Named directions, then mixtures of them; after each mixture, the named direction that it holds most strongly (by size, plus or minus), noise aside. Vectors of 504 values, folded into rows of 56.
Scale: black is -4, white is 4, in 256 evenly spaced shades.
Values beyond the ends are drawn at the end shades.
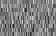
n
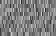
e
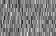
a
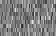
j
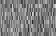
j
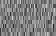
e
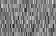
n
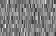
j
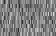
a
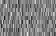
a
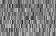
a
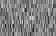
n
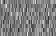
a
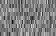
e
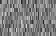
e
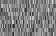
n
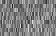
j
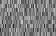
e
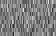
n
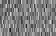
e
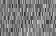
a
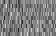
a
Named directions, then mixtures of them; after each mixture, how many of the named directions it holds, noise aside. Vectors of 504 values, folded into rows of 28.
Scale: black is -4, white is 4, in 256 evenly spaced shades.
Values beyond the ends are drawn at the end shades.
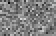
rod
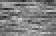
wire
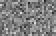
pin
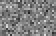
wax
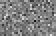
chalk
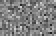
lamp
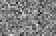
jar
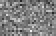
four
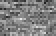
three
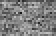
three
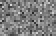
three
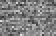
two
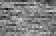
one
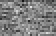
three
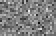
three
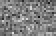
three
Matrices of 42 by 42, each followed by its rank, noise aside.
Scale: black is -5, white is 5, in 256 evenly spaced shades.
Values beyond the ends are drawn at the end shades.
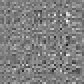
four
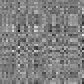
three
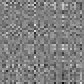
three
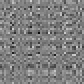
four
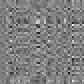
three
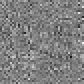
eight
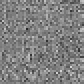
eight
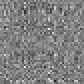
six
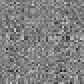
eight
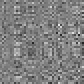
four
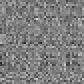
six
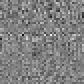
six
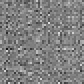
eight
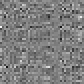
four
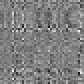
three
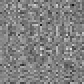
six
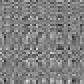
three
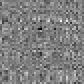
six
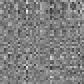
four
